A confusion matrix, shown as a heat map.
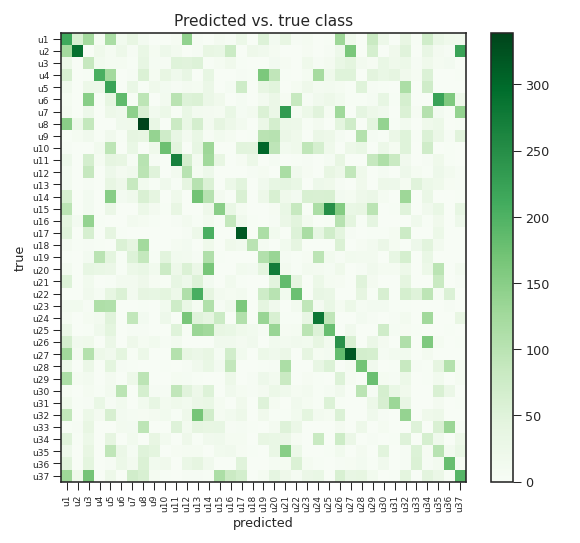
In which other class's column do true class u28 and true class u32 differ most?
u13
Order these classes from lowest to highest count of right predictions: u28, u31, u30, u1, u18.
u30, u18, u31, u28, u1
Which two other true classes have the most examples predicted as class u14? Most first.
u17, u20
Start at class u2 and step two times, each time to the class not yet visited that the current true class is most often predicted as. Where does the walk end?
u3
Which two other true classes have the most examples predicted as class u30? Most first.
u8, u11
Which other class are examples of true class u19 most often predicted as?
u20
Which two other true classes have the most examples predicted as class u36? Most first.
u6, u33
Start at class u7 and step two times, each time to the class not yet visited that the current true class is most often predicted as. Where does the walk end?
u35
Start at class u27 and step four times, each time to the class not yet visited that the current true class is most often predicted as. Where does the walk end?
u12
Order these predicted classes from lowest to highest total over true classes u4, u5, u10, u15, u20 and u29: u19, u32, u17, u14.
u17, u32, u14, u19
